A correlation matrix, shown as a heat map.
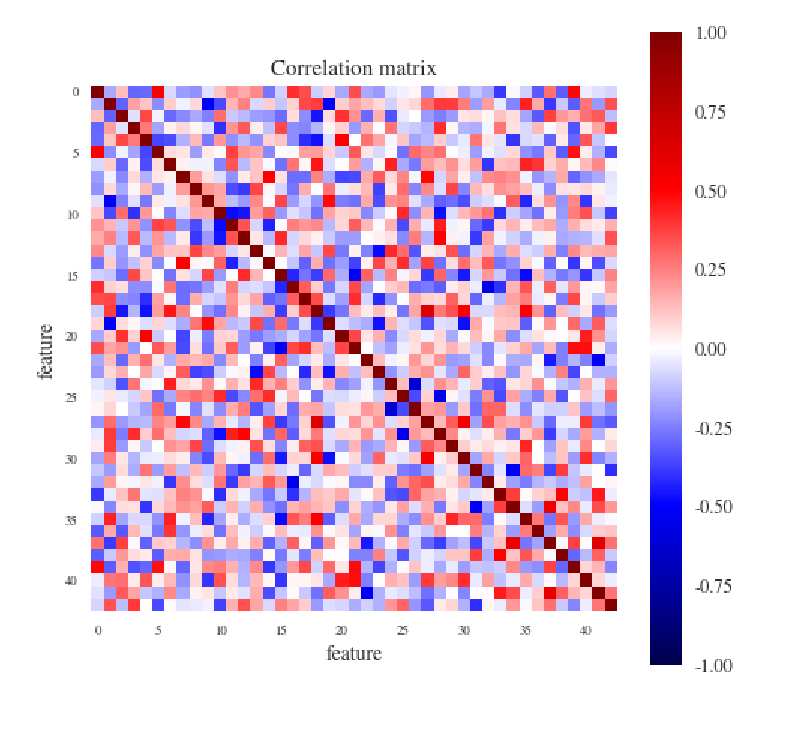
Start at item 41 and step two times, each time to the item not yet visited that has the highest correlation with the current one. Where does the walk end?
34
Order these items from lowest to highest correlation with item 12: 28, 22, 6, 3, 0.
6, 22, 0, 3, 28
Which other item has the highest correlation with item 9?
19
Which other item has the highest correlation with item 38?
33
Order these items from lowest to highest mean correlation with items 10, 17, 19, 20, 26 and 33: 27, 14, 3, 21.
14, 3, 27, 21
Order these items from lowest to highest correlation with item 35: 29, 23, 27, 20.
20, 23, 27, 29
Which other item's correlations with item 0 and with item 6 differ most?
36
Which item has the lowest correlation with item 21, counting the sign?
15
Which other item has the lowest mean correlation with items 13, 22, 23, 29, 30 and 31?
37
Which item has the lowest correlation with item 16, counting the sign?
32
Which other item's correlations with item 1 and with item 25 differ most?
28
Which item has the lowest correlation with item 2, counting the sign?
18
